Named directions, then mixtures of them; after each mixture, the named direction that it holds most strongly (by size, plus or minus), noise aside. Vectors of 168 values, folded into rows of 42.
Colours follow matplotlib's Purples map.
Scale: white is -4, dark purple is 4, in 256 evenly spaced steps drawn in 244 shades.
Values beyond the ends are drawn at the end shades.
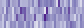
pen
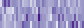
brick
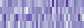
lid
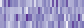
lid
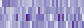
brick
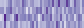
lid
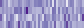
lid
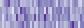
pen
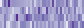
lid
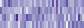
lid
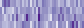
brick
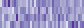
brick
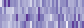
brick
